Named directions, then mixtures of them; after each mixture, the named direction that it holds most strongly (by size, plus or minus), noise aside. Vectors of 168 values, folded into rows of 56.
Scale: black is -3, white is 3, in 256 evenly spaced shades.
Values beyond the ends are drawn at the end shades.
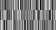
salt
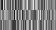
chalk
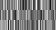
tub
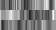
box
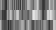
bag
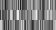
bag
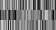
tub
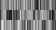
box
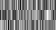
tub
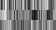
bag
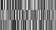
chalk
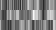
bag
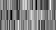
tub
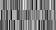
tub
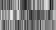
box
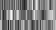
bag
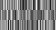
tub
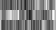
box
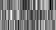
tub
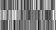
box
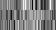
tub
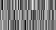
chalk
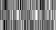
salt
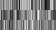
salt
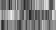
box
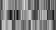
bag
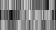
box
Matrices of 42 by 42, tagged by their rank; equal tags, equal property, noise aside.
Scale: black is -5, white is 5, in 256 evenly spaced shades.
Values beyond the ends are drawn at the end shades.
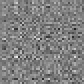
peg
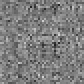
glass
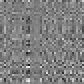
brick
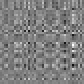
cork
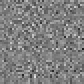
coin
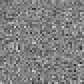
coin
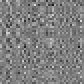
peg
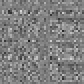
peg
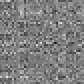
glass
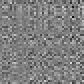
peg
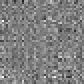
peg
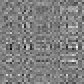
brick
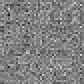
coin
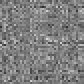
glass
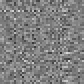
glass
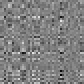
brick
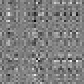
brick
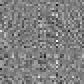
glass
